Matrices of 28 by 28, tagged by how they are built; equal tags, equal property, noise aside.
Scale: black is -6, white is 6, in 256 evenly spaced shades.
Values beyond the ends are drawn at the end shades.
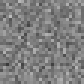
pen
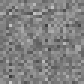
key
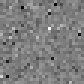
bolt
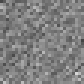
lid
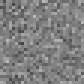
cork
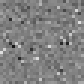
bolt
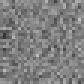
key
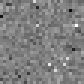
bolt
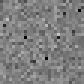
bolt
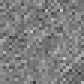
lid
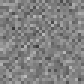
lid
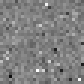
bolt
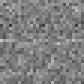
pen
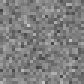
cork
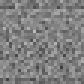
pen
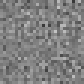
key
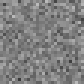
cork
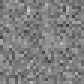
pen
